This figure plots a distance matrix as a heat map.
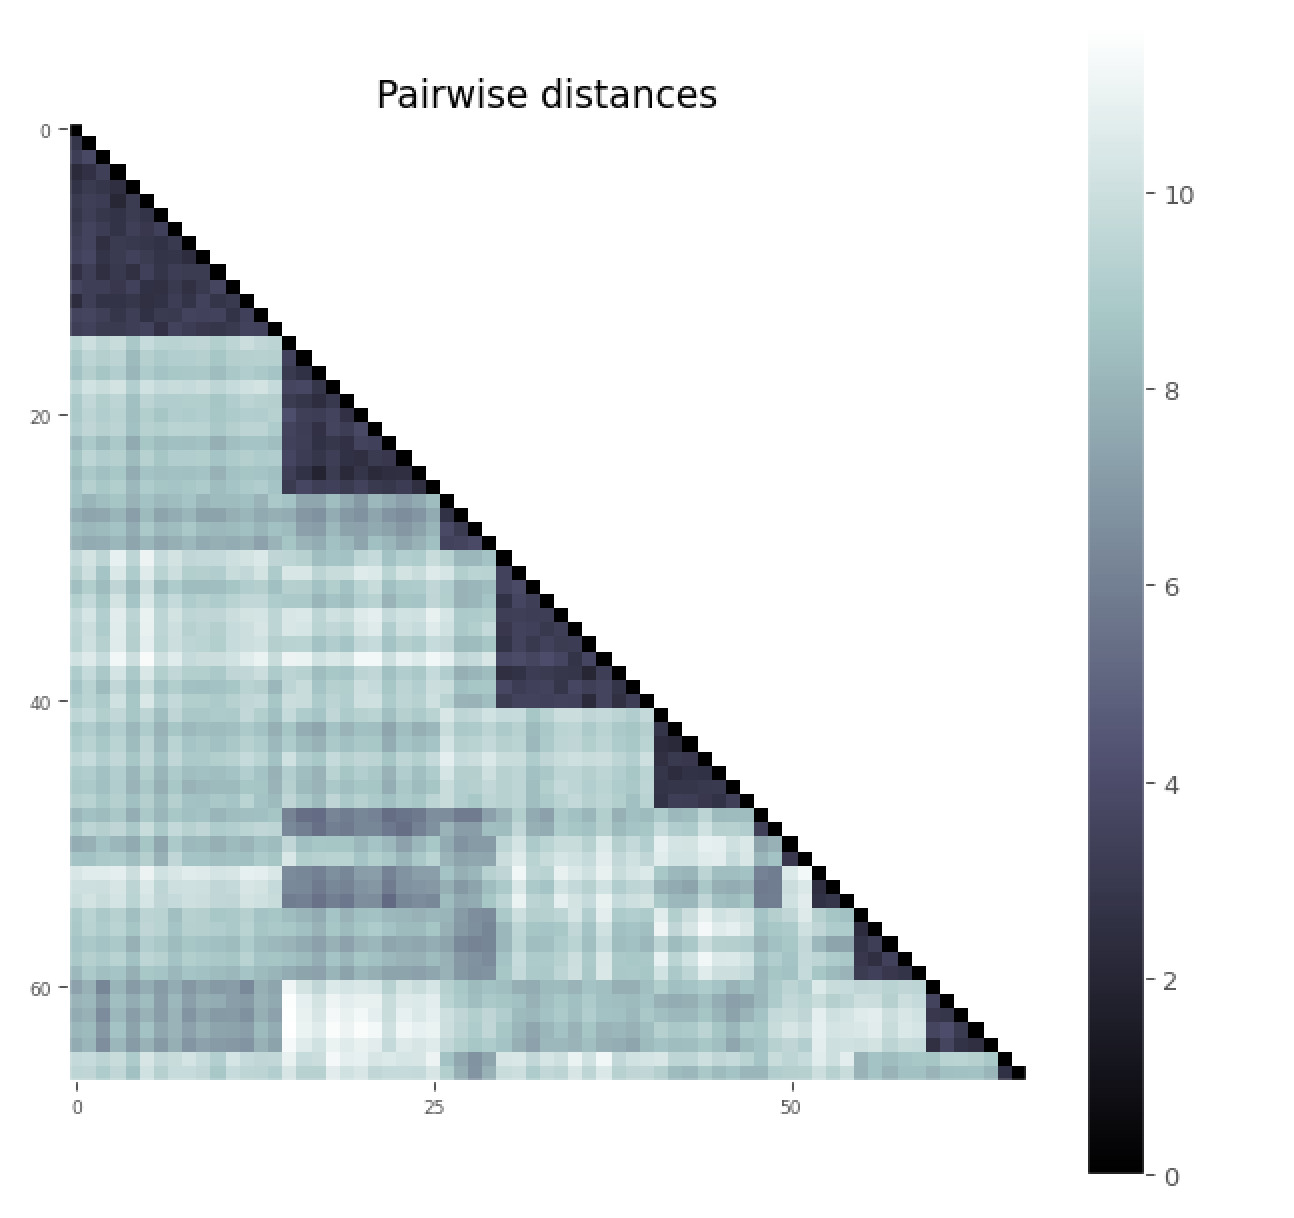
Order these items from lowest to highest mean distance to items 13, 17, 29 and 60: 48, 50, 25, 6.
6, 48, 25, 50
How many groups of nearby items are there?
11
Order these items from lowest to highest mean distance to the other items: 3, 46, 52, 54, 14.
14, 3, 46, 54, 52
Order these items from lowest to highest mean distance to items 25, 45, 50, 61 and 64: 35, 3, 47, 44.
47, 44, 3, 35
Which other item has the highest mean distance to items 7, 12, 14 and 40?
52
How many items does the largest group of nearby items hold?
15
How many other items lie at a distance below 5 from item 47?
6
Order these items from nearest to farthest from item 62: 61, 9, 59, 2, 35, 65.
61, 2, 9, 35, 65, 59
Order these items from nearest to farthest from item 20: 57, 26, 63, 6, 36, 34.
26, 57, 6, 36, 34, 63
